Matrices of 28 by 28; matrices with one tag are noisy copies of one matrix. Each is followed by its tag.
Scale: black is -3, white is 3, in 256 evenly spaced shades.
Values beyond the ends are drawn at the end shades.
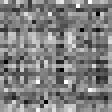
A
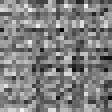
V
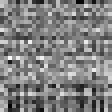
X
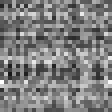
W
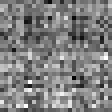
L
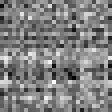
W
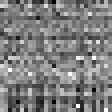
X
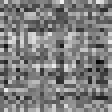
A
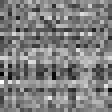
W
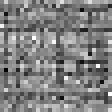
A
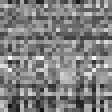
X
